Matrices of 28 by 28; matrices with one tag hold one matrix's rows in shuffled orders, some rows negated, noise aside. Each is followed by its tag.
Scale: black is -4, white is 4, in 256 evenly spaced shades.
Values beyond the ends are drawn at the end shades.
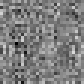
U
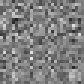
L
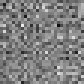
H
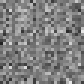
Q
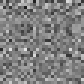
Q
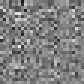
U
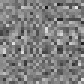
H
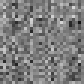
L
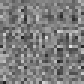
H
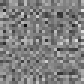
H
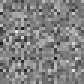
U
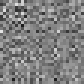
U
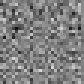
L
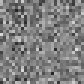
U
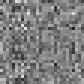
U
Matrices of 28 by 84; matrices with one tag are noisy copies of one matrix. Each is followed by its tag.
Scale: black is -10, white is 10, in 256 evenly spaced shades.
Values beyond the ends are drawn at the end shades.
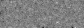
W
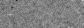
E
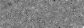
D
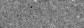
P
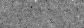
P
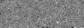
W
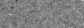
E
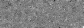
D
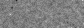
E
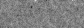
P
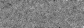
D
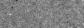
E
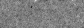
P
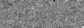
D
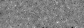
W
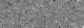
D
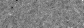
E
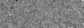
E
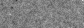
E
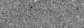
P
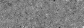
D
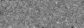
W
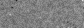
E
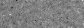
E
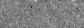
P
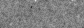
P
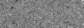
E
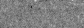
P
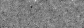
P
